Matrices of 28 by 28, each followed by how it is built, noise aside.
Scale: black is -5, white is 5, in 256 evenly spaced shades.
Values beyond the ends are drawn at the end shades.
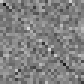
diagonal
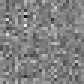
uneven columns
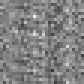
repeating rows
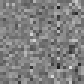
uneven columns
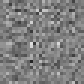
low rank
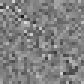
banded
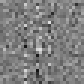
uneven columns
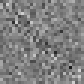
banded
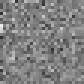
uneven columns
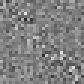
banded
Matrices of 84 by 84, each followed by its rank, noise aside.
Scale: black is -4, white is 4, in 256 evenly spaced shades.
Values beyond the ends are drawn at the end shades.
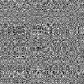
six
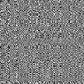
six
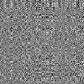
six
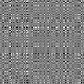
two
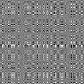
two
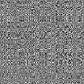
six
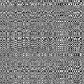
three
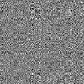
eight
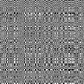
two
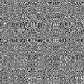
six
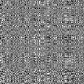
four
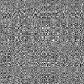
eight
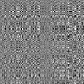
four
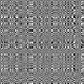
two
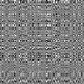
three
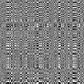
two
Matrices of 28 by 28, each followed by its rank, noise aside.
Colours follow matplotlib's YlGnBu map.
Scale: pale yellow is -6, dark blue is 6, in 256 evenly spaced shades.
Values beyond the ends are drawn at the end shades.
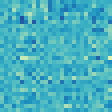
four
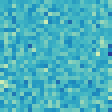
seven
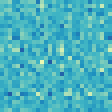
five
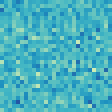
seven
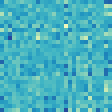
four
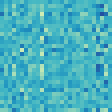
four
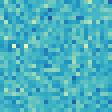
eight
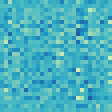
four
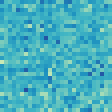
six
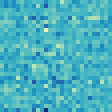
six
